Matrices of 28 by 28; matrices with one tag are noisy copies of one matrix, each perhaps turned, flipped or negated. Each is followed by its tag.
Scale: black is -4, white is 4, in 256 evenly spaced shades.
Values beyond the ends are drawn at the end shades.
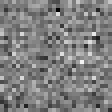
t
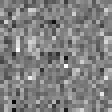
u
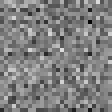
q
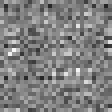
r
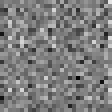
q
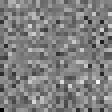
q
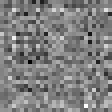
t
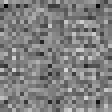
t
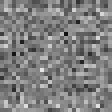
t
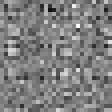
r
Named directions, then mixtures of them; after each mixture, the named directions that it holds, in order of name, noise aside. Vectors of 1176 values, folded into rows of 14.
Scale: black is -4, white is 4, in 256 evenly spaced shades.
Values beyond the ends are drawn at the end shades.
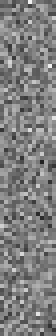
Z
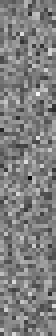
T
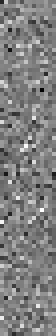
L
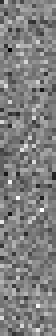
L.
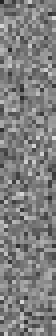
L, T, Z.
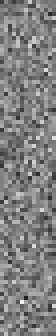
L, T, Z.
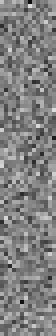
L, T, Z.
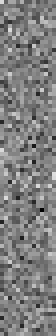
L, T.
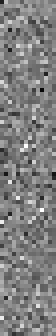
L.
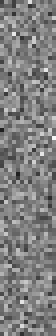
L, T, Z.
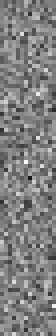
T.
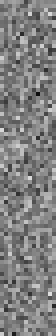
T.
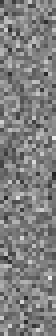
L, T, Z.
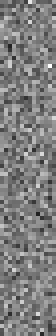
Z.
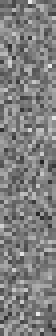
Z.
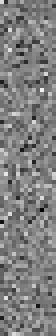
L.
